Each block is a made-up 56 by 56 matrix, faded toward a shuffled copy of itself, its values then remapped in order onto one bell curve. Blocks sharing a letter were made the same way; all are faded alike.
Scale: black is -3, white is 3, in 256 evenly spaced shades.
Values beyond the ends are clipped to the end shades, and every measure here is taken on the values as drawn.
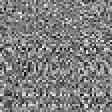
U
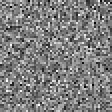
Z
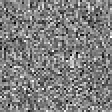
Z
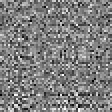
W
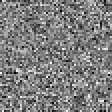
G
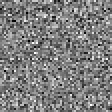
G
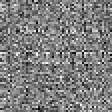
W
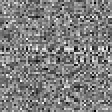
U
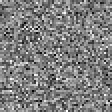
Z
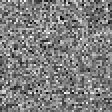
G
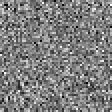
Z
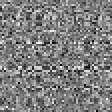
U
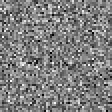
G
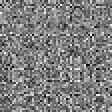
U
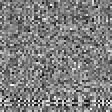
U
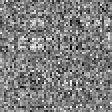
W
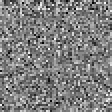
G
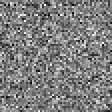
G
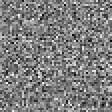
Z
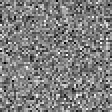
Z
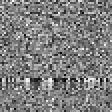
U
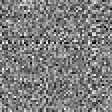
W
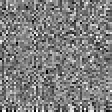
W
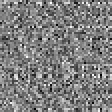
W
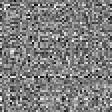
U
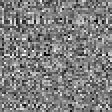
U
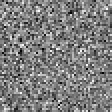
Z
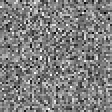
Z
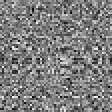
W
